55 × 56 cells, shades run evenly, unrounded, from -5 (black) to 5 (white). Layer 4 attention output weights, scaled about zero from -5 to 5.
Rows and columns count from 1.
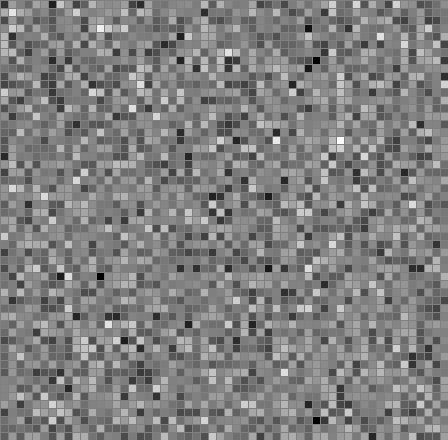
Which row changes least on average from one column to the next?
33
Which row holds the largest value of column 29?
7
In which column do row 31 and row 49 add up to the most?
42
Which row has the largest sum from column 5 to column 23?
25
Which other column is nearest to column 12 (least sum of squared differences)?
37
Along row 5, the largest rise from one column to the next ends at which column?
24
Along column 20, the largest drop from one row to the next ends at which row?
50
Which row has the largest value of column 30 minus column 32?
38
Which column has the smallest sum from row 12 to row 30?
29
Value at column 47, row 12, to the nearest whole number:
-3
